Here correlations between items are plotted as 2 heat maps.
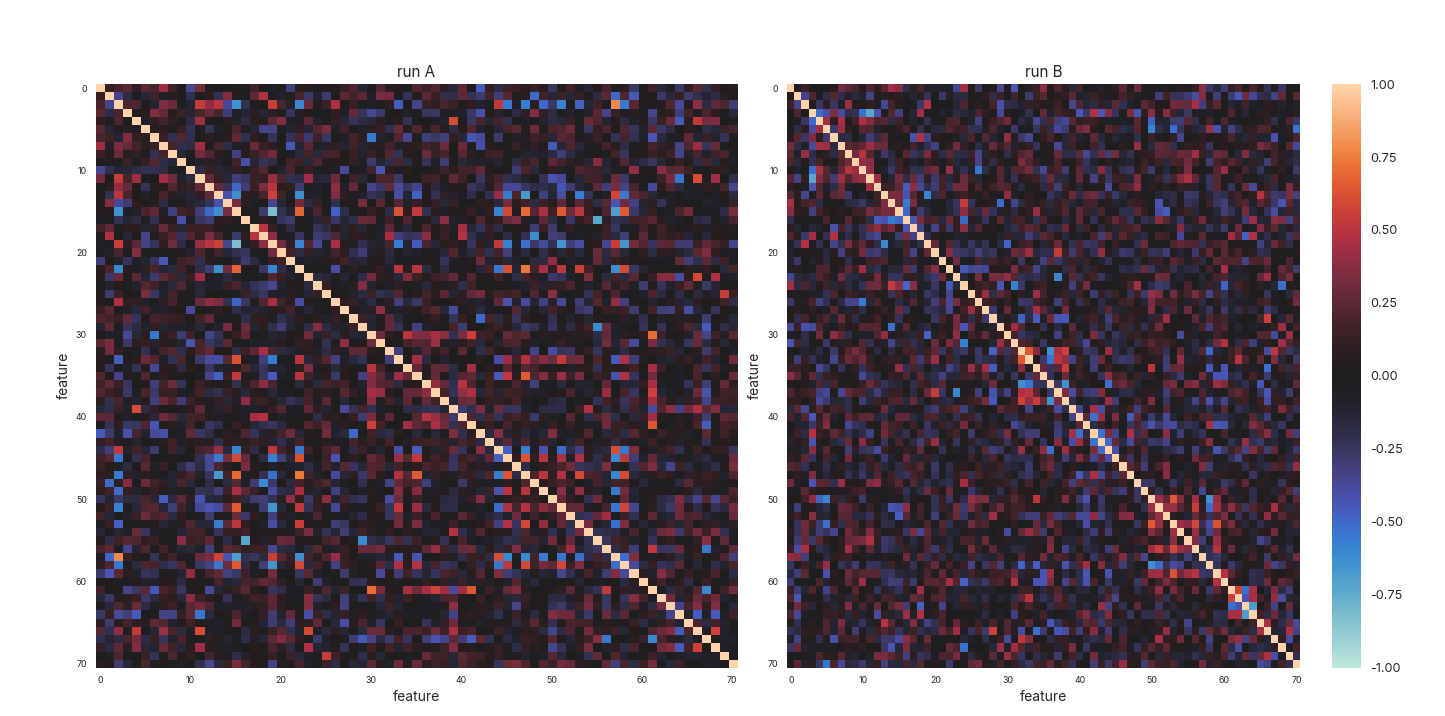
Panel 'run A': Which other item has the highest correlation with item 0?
7
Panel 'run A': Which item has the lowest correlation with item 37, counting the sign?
67
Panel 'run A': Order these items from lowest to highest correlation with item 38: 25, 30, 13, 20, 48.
20, 48, 13, 25, 30
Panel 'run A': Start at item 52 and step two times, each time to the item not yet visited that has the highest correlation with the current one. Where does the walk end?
61
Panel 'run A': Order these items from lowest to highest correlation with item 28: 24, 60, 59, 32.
60, 59, 24, 32
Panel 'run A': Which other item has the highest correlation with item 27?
31
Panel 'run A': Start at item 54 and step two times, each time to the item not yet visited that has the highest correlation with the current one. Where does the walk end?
4
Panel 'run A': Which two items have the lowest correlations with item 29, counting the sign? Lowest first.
55, 67
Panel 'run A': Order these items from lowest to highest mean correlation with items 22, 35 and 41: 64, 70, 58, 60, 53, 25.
60, 64, 25, 70, 53, 58
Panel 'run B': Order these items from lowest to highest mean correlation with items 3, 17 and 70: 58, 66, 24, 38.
58, 66, 24, 38
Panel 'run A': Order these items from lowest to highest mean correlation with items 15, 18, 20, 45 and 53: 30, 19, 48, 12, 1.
19, 12, 48, 30, 1
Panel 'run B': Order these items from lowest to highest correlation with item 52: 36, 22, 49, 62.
62, 49, 22, 36
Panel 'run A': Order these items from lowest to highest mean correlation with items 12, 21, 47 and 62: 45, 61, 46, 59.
46, 61, 45, 59
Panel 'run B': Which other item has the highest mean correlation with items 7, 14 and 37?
0
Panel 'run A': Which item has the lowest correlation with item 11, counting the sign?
64
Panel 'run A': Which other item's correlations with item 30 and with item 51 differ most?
6
